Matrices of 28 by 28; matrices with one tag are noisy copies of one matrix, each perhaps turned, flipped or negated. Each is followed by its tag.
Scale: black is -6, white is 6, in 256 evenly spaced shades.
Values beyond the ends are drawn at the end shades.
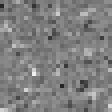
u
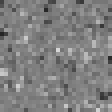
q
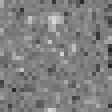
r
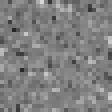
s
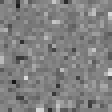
s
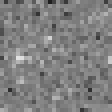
r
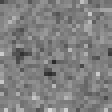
r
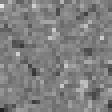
u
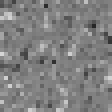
q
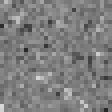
u
